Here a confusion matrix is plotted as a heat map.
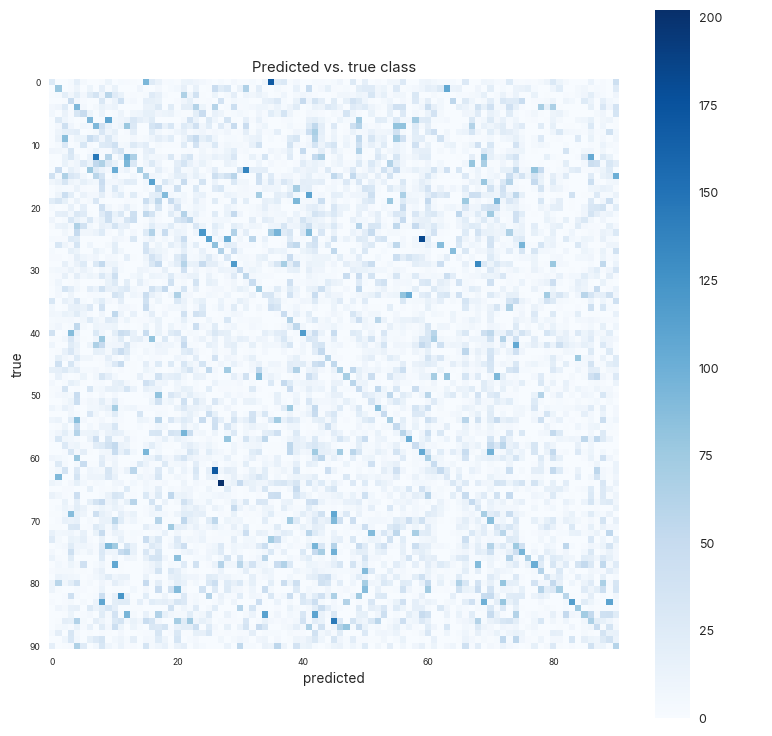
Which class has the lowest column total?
76
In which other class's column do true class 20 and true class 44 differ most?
84
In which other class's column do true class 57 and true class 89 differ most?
28
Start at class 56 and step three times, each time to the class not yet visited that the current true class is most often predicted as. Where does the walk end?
45
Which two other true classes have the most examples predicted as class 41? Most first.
18, 24
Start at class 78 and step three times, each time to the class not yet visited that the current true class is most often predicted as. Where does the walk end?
39
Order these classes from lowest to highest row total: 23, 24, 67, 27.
27, 67, 23, 24
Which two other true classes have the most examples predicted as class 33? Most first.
47, 18
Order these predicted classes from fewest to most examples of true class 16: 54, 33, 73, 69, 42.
54, 42, 33, 73, 69
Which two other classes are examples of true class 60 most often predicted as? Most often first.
4, 43
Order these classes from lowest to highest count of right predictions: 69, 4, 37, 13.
13, 37, 69, 4
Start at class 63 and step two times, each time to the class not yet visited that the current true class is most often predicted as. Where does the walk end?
31
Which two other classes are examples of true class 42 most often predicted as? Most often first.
74, 7
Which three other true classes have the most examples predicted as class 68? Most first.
29, 77, 86
